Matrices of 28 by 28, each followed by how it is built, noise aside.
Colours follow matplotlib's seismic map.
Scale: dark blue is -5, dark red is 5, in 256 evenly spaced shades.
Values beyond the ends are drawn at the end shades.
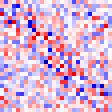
banded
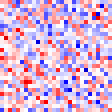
Toeplitz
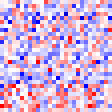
repeating columns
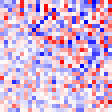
upper triangular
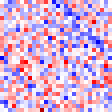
Toeplitz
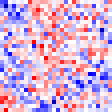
smooth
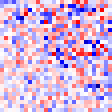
upper triangular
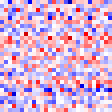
repeating columns
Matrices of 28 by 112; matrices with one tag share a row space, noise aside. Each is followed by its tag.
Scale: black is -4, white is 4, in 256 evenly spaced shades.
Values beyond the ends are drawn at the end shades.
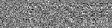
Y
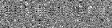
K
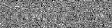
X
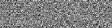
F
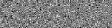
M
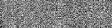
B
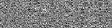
Y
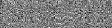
B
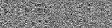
K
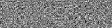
B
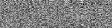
Y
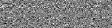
M
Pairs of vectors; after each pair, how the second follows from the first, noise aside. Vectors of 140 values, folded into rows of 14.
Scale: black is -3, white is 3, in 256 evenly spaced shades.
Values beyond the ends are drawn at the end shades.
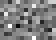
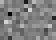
wrapped around, negated, partly zeroed.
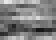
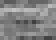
reversed, negated, shrunk.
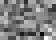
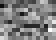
wrapped around.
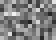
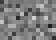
reversed, negated, partly zeroed.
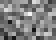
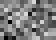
sign-scrambled.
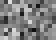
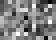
reversed, negated.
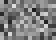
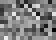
wrapped around.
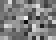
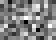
sign-scrambled.
